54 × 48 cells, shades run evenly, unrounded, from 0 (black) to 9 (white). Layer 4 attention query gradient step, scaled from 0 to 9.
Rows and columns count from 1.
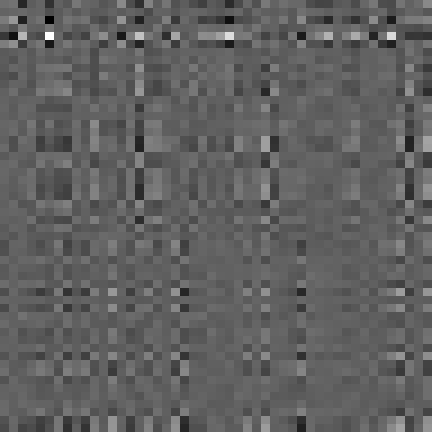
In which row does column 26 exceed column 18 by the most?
5
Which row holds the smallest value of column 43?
6
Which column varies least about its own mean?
38
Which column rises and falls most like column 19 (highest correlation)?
47
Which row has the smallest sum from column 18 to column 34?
3
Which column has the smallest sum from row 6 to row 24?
16
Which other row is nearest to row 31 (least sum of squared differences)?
32
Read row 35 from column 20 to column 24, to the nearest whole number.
4 3 3 3 4
